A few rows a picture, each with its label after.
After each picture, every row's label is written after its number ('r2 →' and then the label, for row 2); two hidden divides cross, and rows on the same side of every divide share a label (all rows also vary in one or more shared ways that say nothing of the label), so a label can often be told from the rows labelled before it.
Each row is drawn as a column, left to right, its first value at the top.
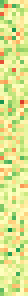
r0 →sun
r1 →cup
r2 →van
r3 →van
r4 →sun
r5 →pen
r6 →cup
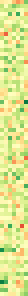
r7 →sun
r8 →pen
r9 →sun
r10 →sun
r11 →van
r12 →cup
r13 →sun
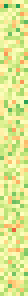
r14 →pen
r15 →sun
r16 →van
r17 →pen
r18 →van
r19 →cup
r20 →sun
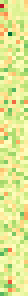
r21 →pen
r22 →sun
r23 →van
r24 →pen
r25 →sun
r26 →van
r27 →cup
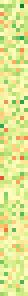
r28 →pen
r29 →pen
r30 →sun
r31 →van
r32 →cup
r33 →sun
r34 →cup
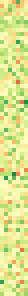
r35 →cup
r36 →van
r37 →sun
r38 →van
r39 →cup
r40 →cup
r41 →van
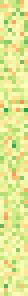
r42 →pen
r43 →cup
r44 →cup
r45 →pen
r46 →sun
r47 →cup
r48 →cup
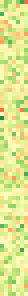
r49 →sun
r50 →pen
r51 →pen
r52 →pen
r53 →van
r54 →sun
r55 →cup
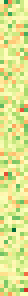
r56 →van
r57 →pen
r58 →van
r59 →van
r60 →sun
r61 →sun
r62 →cup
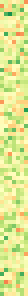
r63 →pen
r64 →van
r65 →van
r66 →sun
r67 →pen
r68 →pen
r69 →cup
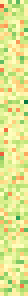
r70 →cup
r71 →pen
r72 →sun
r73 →van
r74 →sun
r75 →pen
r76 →van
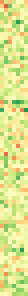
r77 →cup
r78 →cup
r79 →sun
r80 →sun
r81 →van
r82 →sun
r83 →cup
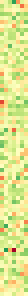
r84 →pen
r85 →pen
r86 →van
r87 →cup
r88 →van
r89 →cup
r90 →van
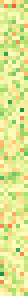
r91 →van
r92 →cup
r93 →van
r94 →cup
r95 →sun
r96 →cup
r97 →pen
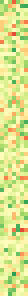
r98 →sun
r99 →pen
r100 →pen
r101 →pen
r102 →van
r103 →pen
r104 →pen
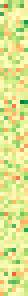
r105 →van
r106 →pen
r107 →sun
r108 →pen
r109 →pen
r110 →van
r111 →van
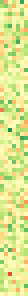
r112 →sun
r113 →van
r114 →van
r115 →cup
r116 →cup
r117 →sun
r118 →van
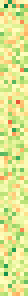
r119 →pen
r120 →sun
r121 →sun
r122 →sun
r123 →cup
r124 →pen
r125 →pen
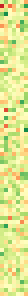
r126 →cup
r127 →sun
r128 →cup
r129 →cup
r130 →pen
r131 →van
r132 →van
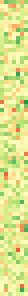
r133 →cup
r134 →pen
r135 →pen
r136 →pen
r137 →cup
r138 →pen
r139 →van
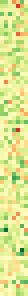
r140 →van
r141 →van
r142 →cup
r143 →van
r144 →cup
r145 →pen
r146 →pen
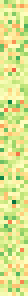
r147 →van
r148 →sun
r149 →van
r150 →sun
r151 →van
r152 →cup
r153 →cup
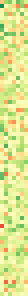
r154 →van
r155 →cup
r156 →sun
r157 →van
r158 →pen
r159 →sun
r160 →cup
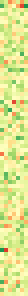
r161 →sun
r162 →van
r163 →cup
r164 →pen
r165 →van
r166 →cup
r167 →sun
